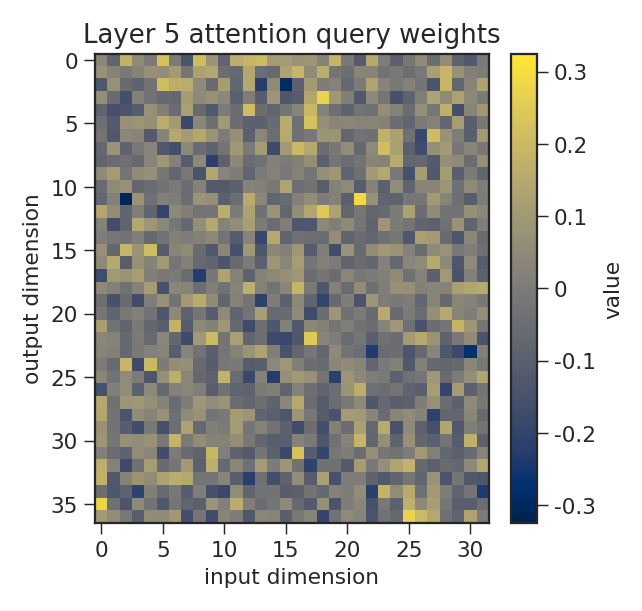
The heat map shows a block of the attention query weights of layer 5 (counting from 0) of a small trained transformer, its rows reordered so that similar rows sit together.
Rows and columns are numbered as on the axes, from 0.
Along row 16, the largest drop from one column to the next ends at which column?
2
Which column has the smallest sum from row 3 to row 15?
25
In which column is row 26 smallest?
28
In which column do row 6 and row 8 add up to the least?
26
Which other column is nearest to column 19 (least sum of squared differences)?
14
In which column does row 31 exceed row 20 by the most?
9
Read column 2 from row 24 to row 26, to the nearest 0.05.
0.2 0.05 0.05
